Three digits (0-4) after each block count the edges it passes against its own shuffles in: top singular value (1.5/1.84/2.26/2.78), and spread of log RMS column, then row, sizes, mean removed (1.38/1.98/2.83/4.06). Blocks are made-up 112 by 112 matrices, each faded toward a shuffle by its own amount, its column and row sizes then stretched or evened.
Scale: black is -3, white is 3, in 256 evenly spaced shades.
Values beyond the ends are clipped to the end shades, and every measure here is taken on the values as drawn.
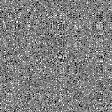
3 1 1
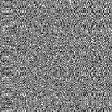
4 2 1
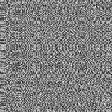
4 0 1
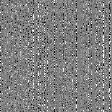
3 4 0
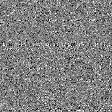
2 0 2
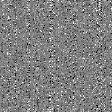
2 3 1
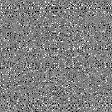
3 1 3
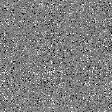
0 2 2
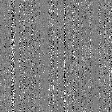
0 4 0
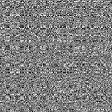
4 0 3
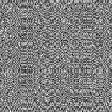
4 0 0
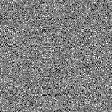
3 0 1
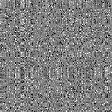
4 2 0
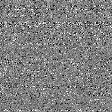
1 0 3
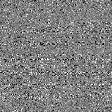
2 0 3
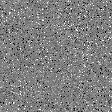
0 1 1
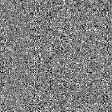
2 2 2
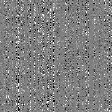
1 4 1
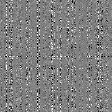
1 4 2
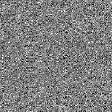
2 2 2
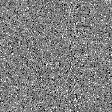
1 1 0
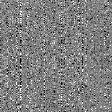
3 3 0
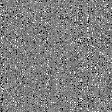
1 3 1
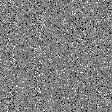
0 2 0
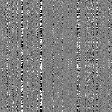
4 4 1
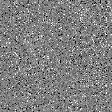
2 1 0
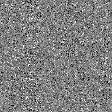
1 2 0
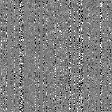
1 4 0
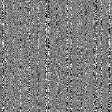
3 4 0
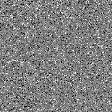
1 0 2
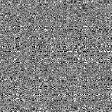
3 2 3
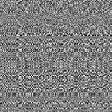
4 0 4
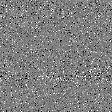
0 1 2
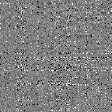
2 3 3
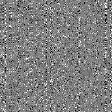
3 3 0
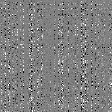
1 4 2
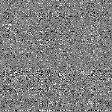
2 2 3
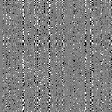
4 4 1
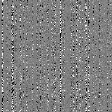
1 4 1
